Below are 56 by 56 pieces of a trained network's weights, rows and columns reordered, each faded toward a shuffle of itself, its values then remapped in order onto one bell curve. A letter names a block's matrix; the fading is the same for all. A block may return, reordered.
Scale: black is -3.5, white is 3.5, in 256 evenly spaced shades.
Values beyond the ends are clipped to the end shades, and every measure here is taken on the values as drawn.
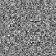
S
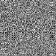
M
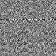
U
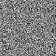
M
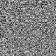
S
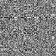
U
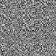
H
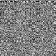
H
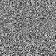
S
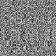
H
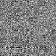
H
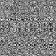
H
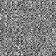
H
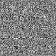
M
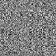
M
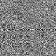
H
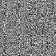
U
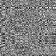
H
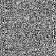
U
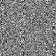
U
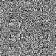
U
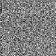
U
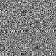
M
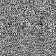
S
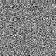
S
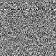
U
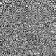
M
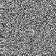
S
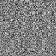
S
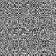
H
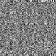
M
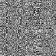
U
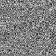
S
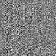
U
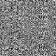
U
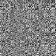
H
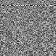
U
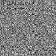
M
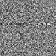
S
